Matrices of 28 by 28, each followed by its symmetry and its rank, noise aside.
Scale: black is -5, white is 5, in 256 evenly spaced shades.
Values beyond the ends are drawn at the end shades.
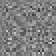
antisymmetric, rank four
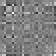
symmetric, rank two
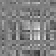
no symmetry, rank two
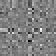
antisymmetric, rank two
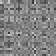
no symmetry, rank three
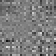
no symmetry, rank four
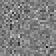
symmetric, rank four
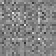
symmetric, rank three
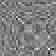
symmetric, rank three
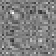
symmetric, rank three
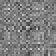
symmetric, rank three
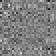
no symmetry, rank four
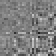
antisymmetric, rank two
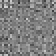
no symmetry, rank three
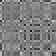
symmetric, rank two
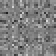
antisymmetric, rank four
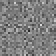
no symmetry, rank four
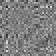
symmetric, rank four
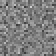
no symmetry, rank four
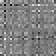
symmetric, rank two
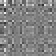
no symmetry, rank two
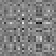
no symmetry, rank two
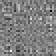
antisymmetric, rank four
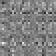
no symmetry, rank three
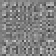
symmetric, rank three
